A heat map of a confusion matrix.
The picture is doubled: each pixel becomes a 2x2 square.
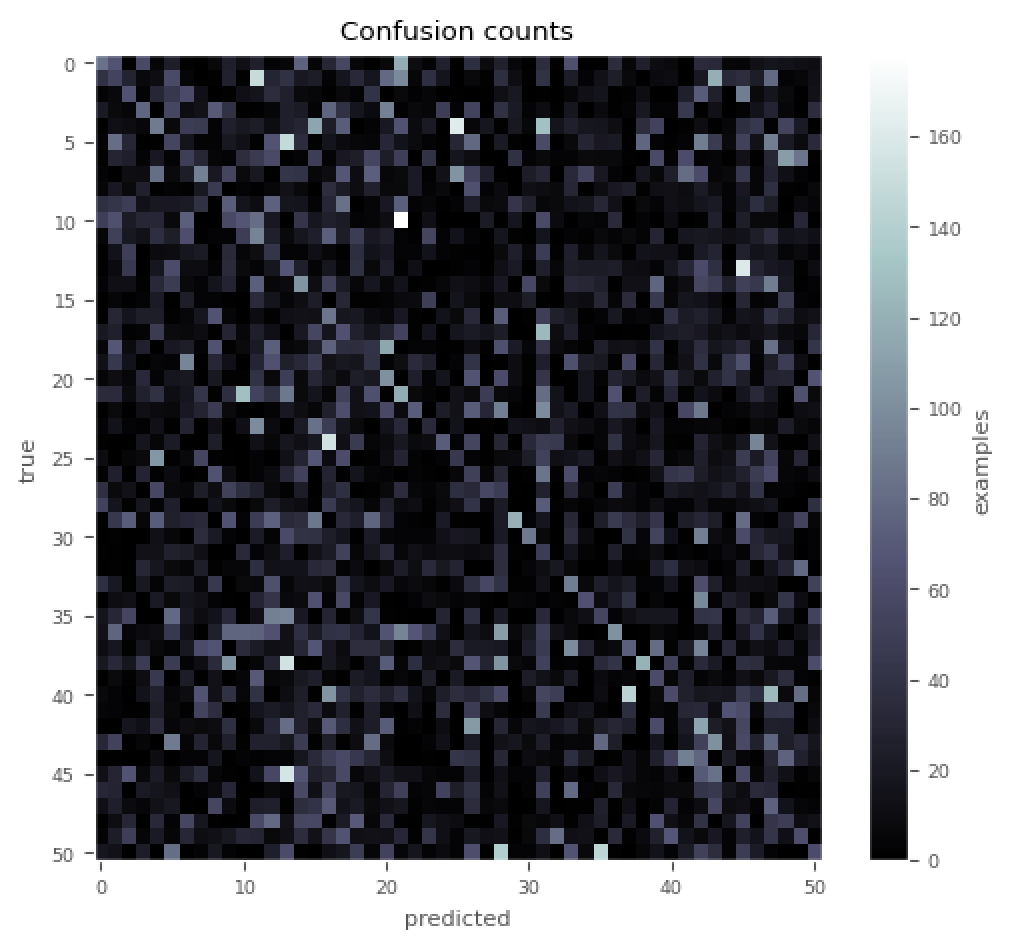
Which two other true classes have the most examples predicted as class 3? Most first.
0, 38
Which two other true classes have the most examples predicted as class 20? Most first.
18, 3
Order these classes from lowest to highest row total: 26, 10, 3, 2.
2, 26, 3, 10
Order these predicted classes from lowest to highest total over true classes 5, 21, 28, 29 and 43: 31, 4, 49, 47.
4, 49, 47, 31
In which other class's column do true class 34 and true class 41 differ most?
42
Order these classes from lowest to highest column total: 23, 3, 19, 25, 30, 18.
30, 23, 3, 25, 18, 19
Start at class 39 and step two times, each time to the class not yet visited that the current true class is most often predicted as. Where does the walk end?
16
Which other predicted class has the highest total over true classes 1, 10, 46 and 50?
21
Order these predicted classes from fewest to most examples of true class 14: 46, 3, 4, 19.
3, 19, 4, 46
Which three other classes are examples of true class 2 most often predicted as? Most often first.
45, 42, 6
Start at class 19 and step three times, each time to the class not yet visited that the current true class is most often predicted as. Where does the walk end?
12
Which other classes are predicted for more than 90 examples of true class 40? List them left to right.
16, 37, 47
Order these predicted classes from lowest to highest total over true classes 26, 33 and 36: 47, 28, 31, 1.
47, 1, 31, 28
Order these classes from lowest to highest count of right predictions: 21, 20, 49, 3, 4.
49, 3, 4, 20, 21
